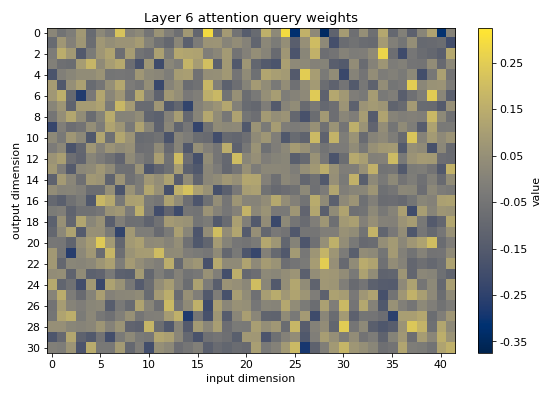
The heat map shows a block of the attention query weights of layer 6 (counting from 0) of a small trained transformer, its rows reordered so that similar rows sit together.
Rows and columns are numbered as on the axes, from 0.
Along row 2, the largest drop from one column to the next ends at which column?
35
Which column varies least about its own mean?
8
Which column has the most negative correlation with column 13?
7
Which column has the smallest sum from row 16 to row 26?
34
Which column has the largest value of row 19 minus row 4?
30
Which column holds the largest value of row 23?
19
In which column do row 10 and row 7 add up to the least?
12
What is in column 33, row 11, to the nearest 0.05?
0.05
